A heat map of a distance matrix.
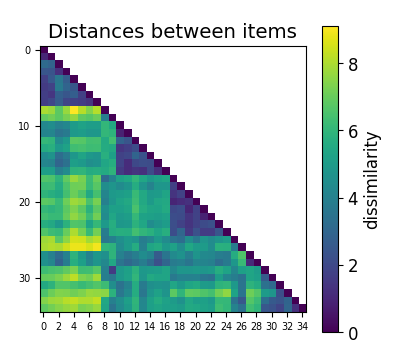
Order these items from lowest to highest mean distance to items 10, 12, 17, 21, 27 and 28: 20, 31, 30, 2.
20, 2, 30, 31
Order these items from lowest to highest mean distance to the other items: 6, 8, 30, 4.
30, 6, 8, 4
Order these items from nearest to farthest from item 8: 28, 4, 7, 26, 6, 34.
28, 34, 26, 6, 7, 4
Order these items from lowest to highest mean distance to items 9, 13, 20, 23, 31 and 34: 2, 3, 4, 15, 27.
15, 27, 2, 3, 4
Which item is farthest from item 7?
26
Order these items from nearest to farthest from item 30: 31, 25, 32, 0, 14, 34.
34, 31, 25, 32, 14, 0
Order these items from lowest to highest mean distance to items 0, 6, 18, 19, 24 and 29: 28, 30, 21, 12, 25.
21, 28, 30, 25, 12
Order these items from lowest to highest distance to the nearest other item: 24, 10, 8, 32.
10, 24, 32, 8
